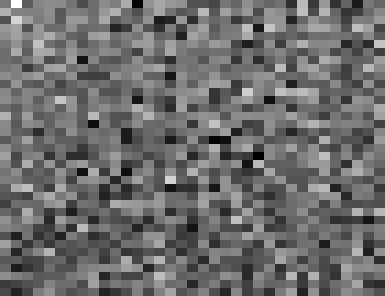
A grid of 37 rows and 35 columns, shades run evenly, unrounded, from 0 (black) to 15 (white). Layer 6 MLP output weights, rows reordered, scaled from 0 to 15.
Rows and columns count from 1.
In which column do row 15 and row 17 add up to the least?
12
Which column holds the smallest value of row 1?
13
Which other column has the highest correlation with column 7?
21
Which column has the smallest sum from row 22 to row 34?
18
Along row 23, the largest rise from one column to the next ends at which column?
16
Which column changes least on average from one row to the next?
4
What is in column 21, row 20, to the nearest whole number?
2
